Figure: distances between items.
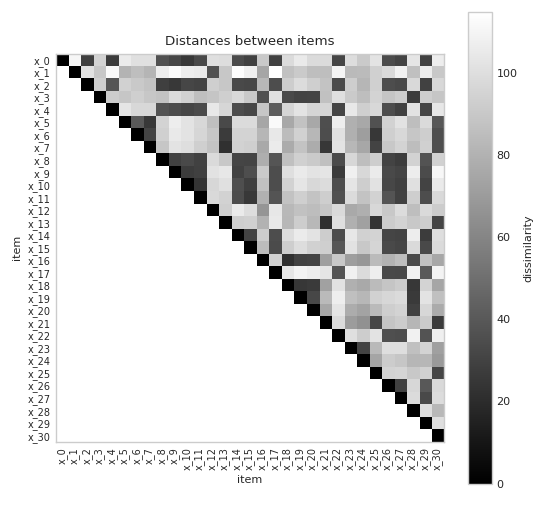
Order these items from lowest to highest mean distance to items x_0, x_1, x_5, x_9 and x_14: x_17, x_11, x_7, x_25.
x_11, x_17, x_7, x_25
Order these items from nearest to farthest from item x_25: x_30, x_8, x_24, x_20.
x_30, x_24, x_20, x_8
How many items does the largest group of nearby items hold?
14
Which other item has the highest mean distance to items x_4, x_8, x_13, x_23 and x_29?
x_1
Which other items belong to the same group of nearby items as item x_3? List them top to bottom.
x_16, x_18, x_19, x_20, x_28
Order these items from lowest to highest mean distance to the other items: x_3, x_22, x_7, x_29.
x_29, x_22, x_7, x_3
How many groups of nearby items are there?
5
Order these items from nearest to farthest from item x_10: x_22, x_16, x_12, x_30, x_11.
x_11, x_22, x_16, x_12, x_30
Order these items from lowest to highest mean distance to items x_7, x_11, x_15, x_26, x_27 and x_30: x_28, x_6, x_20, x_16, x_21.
x_21, x_6, x_16, x_20, x_28
